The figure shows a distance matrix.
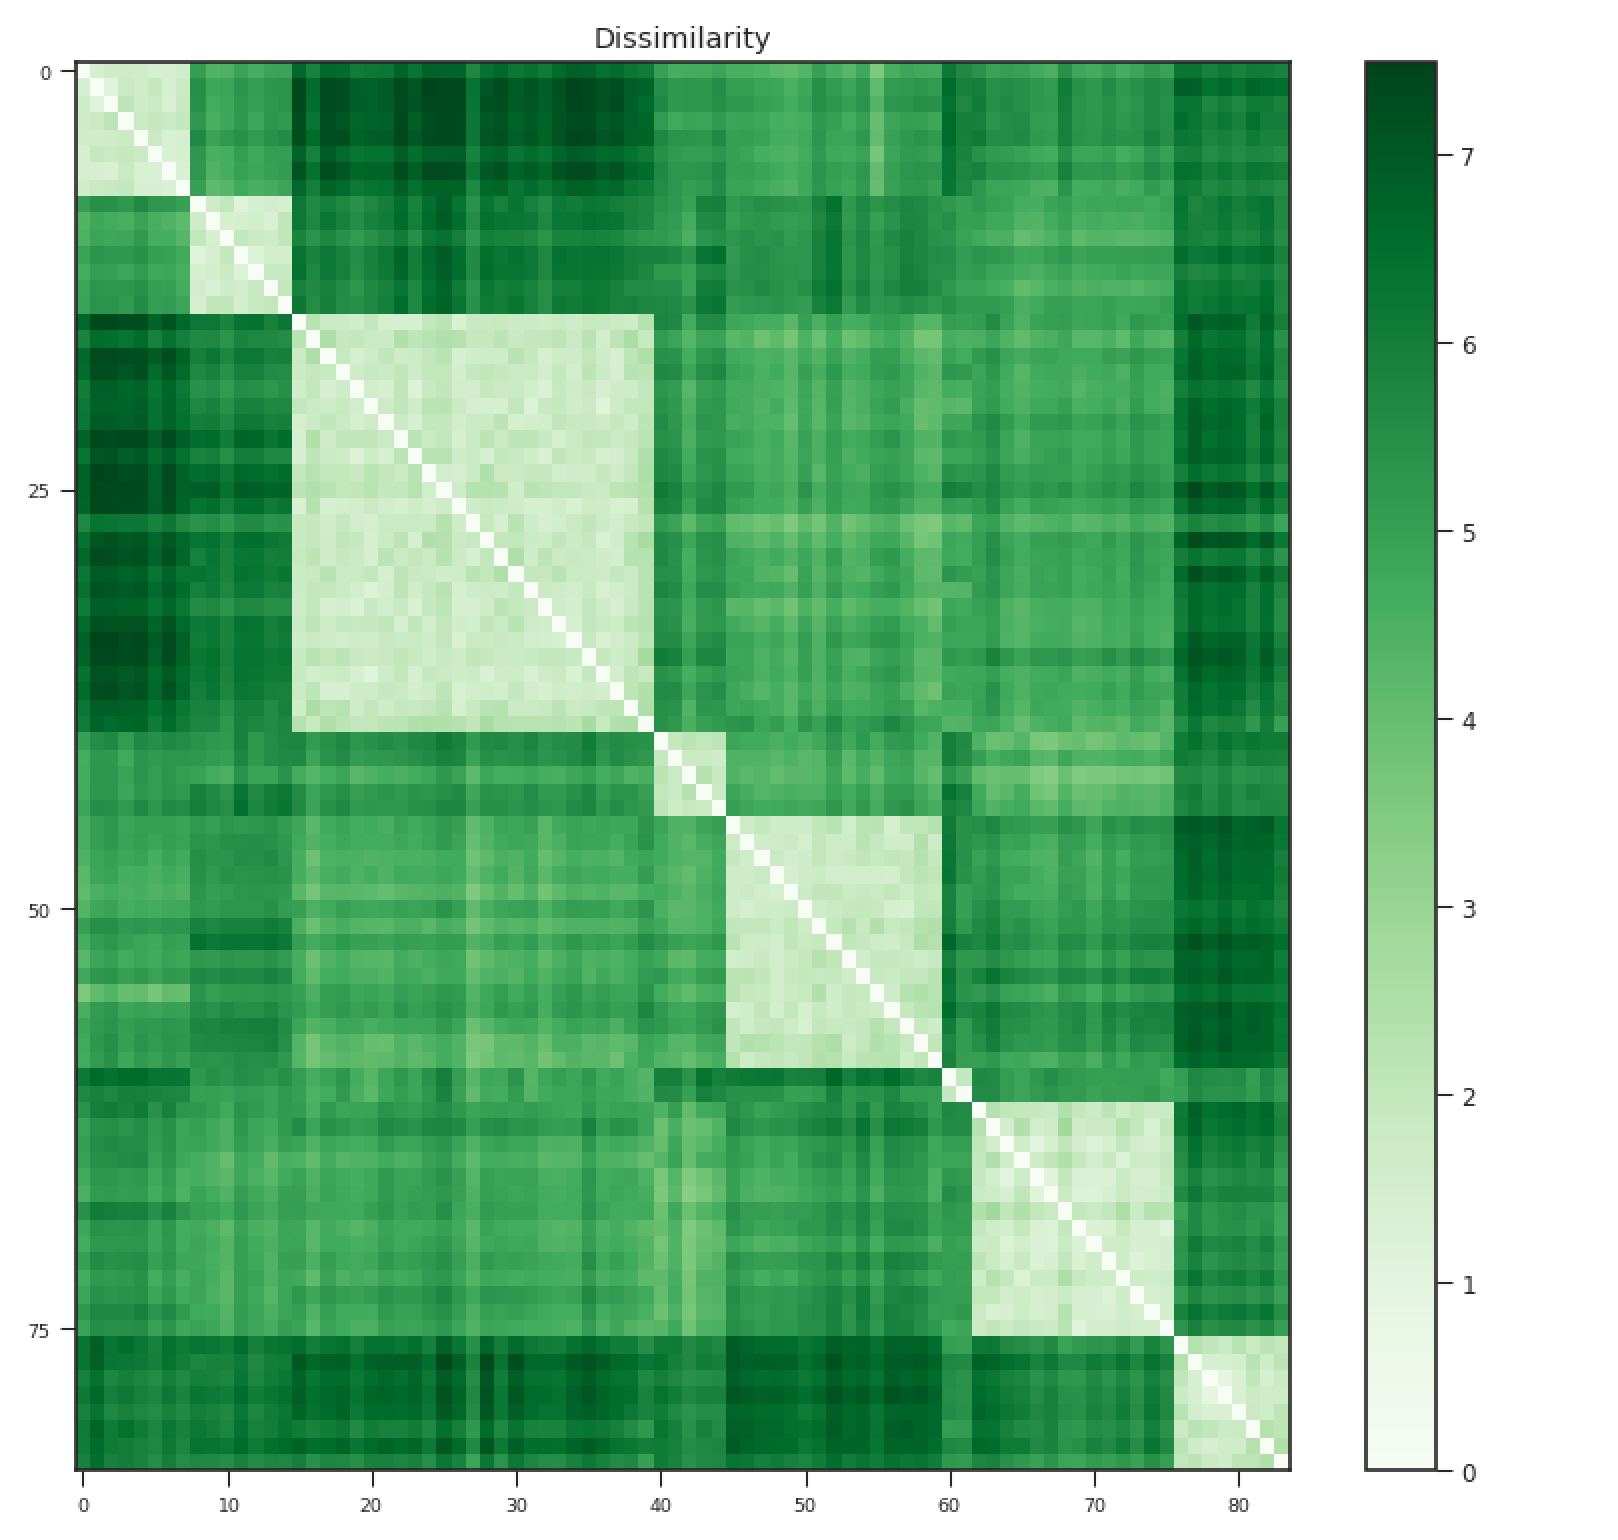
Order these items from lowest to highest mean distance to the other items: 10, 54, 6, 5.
54, 10, 5, 6
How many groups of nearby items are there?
8
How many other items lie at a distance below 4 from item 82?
7
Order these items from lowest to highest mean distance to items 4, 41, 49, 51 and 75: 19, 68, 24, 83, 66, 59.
59, 66, 68, 19, 24, 83
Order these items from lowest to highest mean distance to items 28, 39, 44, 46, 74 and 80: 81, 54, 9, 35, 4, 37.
37, 35, 54, 81, 9, 4
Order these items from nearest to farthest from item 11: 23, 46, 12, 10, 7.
12, 10, 7, 46, 23
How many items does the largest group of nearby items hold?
25
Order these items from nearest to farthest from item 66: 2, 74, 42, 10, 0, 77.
74, 42, 10, 0, 2, 77
